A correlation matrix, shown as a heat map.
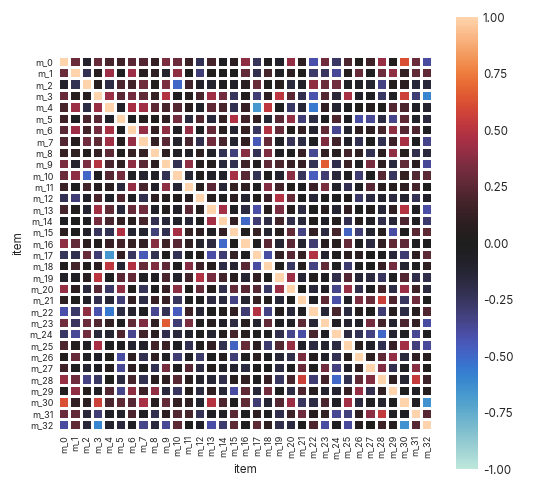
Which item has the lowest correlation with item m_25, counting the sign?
m_15
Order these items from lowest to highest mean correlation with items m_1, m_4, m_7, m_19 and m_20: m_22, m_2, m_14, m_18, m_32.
m_22, m_32, m_2, m_14, m_18
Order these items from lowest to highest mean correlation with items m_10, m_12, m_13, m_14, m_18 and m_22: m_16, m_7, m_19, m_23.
m_16, m_23, m_7, m_19
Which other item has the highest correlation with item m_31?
m_28
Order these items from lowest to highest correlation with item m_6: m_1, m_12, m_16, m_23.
m_12, m_16, m_23, m_1
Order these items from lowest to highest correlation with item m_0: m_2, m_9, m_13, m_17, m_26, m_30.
m_17, m_2, m_26, m_13, m_9, m_30
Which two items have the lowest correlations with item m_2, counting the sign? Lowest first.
m_10, m_28
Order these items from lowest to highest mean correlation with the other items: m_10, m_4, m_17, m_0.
m_17, m_10, m_4, m_0
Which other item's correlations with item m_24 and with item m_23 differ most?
m_9
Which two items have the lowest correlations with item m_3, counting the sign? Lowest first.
m_32, m_22
